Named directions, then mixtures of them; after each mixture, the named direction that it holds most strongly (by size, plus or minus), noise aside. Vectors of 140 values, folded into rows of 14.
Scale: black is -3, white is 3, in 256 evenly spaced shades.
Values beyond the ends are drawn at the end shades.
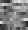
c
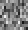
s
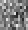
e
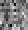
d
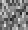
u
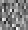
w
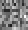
d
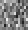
e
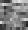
c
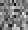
d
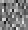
w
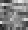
c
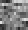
c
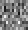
s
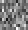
w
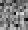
e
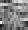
c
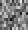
u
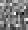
e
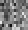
d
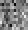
d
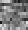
c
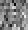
d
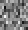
s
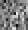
e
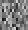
w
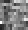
c
